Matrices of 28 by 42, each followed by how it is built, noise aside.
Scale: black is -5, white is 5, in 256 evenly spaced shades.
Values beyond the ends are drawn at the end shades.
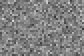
noise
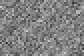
Hankel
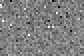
sparse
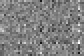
low rank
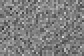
Hankel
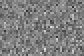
low rank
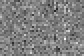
uneven columns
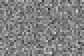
repeating rows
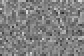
low rank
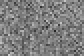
Toeplitz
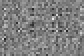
low rank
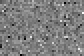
sparse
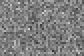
noise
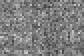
blocks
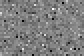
sparse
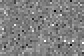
sparse
